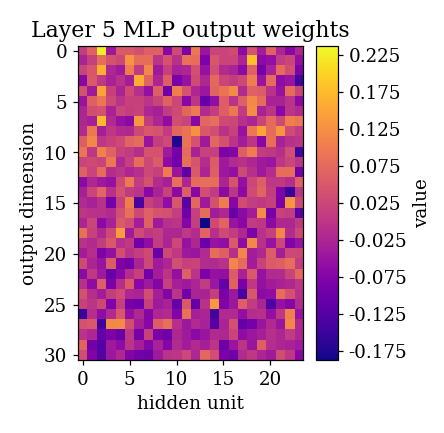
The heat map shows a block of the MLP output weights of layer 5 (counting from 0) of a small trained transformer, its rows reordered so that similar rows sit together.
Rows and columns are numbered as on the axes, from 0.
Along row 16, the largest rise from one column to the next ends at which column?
19
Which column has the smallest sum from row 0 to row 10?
23
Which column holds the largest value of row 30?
13
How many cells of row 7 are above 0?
14
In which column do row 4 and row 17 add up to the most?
15
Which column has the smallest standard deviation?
8
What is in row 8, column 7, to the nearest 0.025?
0.05
